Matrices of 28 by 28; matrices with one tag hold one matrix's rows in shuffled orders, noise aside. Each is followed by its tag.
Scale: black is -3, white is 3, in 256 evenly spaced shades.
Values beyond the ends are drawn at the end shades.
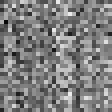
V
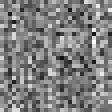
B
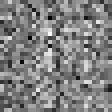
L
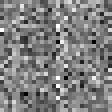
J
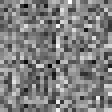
J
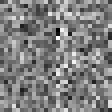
J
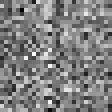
L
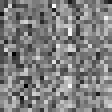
V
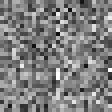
J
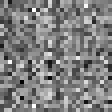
L
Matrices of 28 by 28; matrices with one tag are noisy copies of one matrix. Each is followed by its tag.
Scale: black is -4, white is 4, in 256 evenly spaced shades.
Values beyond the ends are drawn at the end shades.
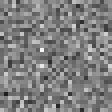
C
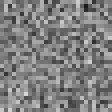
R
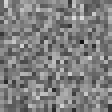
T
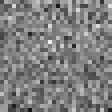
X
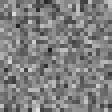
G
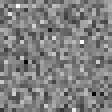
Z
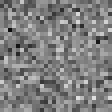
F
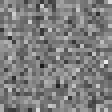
G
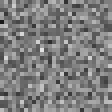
C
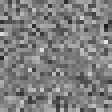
C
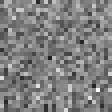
T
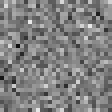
G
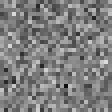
G
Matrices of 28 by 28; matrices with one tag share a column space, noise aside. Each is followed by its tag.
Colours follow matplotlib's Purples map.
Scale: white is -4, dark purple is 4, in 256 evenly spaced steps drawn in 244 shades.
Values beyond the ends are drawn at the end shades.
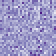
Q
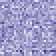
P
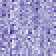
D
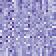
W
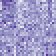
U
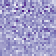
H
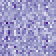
P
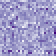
P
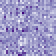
Q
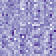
D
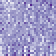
U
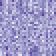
W
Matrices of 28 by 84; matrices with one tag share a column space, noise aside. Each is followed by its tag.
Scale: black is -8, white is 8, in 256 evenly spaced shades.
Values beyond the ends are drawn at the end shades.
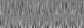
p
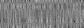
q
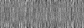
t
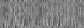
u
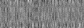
t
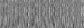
u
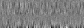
p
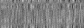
q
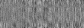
t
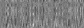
u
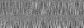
p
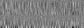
p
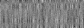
q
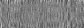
t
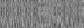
u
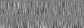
p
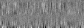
p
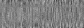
t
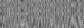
u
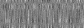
q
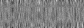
t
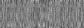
t
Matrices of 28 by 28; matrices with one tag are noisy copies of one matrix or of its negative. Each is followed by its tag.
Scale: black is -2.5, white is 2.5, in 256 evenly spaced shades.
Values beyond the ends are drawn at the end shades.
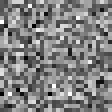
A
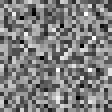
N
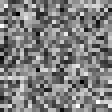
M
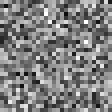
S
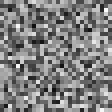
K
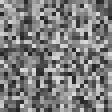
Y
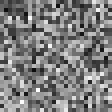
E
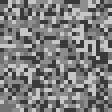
A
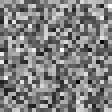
N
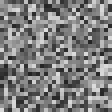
K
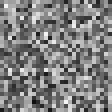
Y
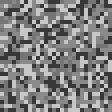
S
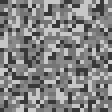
A
